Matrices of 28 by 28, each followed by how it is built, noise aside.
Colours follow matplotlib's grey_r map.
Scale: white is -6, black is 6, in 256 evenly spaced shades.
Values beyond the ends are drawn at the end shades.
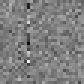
uneven columns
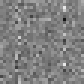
uneven columns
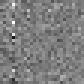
uneven columns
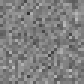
Hankel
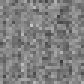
blocks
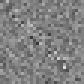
banded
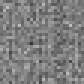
blocks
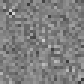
banded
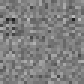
low rank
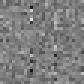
uneven columns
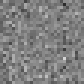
uneven columns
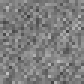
Hankel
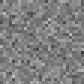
noise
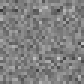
low rank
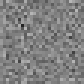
low rank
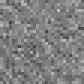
Toeplitz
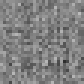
blocks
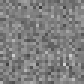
low rank
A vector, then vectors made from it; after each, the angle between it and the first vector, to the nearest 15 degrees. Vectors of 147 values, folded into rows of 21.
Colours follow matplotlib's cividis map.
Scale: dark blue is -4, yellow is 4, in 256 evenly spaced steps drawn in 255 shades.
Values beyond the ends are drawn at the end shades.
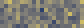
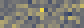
120 degrees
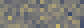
135 degrees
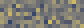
75 degrees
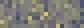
105 degrees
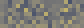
90 degrees
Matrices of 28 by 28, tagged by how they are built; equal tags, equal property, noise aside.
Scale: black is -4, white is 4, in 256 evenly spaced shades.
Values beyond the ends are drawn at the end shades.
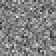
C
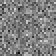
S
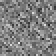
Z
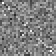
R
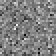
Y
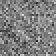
Z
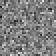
S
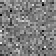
Y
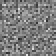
C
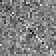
R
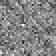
Z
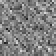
Z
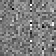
Y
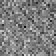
Z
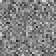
C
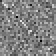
R
